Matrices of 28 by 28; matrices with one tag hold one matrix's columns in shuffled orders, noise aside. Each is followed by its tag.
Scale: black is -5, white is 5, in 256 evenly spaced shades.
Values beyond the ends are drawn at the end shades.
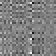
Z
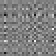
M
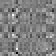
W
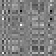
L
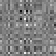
L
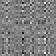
Z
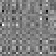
L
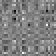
L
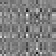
W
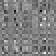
L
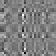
W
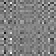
Z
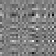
M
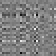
M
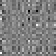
L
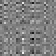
Z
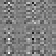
Z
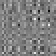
L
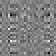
M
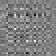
M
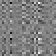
Z
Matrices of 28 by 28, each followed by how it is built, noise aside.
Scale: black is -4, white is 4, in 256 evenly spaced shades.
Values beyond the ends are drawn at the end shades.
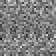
repeating columns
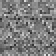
repeating columns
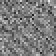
Toeplitz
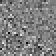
lower triangular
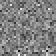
repeating columns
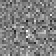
low rank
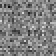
blocks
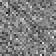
Toeplitz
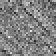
Toeplitz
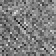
Toeplitz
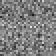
repeating columns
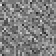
Toeplitz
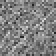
Hankel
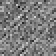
Hankel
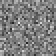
repeating columns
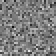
noise
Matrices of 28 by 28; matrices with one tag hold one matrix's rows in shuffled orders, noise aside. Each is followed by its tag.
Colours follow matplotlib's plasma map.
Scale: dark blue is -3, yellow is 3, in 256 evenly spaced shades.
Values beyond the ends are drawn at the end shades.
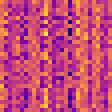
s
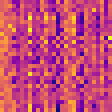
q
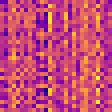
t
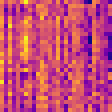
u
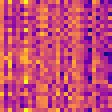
u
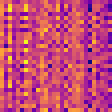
u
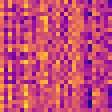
u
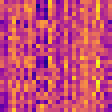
t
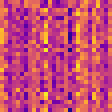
s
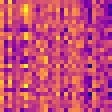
u
